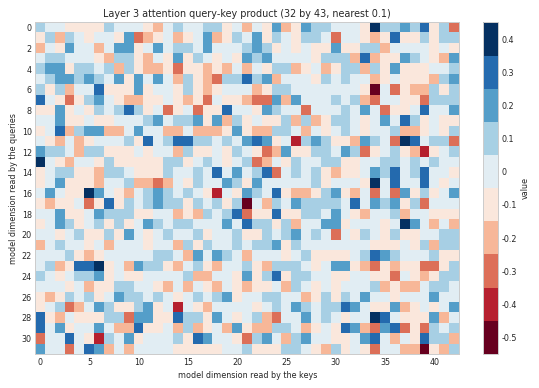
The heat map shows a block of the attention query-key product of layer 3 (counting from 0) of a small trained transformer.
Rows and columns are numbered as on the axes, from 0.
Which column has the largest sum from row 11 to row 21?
20
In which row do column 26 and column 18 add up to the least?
16
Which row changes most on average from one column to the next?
29
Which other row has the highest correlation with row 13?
7
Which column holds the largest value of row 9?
37
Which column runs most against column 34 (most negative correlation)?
6
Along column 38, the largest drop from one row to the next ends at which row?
12
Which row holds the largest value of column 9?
8
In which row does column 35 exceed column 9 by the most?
28
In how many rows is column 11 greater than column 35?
10
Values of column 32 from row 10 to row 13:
0 -0.2 0.1 -0.1
